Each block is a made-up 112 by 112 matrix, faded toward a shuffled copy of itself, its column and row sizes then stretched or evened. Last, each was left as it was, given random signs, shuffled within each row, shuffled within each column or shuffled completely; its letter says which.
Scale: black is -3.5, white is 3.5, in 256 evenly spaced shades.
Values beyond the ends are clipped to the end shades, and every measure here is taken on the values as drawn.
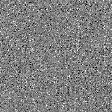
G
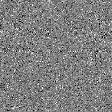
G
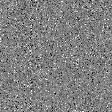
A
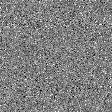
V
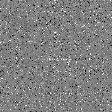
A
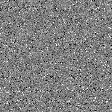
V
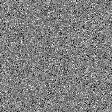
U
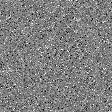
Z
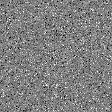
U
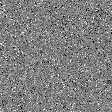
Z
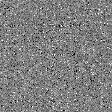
A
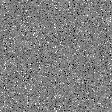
U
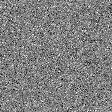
Z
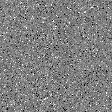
U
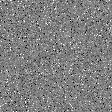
Z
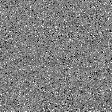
A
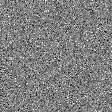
Z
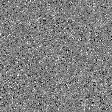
V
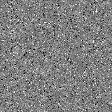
U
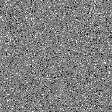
G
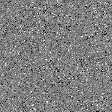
A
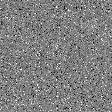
U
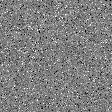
Z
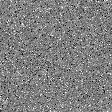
Z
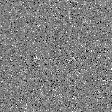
G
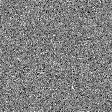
V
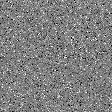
Z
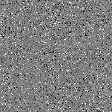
G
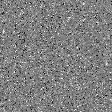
U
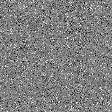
A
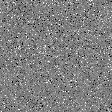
V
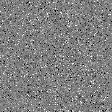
A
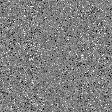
U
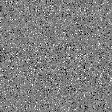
G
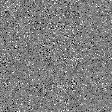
A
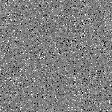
G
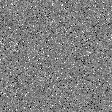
Z
